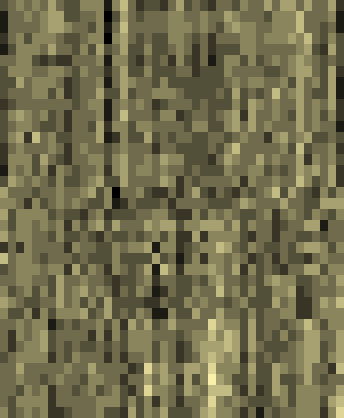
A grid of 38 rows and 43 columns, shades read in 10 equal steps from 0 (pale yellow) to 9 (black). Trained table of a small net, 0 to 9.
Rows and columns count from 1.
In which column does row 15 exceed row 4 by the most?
39
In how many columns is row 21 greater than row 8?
13
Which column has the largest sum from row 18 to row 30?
23
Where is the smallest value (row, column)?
35, 27
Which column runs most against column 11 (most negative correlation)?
21
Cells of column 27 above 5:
14
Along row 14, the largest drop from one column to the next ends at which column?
38
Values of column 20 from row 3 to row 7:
5 6 6 6 6
